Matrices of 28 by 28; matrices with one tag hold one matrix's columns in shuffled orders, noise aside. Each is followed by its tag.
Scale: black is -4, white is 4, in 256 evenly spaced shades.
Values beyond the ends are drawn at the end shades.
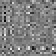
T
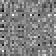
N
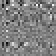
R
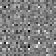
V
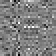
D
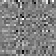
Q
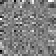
Q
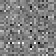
V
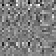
R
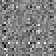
V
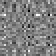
N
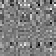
R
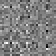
V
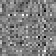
N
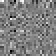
Q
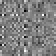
N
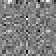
Q
